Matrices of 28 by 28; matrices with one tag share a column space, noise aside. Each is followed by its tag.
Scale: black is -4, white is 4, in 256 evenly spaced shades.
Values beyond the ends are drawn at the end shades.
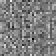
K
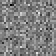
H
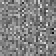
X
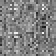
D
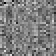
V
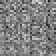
X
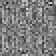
V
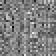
D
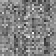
D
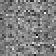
K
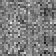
V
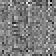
V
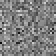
X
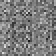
K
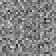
K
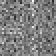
X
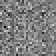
K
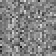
K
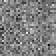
X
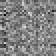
K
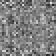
V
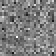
H
